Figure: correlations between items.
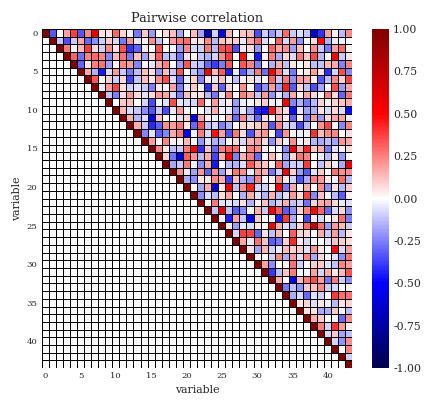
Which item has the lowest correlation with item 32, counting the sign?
35
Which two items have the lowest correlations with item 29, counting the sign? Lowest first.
24, 13
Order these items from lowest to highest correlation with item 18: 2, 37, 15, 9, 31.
37, 15, 2, 31, 9
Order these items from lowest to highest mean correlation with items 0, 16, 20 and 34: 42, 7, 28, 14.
42, 14, 28, 7
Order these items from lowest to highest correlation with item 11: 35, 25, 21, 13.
21, 35, 13, 25
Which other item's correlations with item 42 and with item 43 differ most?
17
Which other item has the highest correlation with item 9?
34
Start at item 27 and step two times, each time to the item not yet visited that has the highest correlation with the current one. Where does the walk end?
15
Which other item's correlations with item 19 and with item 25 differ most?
16
